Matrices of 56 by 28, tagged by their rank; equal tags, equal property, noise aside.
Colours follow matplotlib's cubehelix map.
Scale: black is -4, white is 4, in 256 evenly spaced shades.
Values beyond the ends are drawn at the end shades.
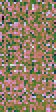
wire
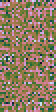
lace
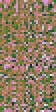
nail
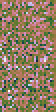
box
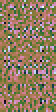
box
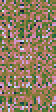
box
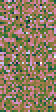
lace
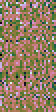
nail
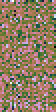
lace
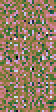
wire
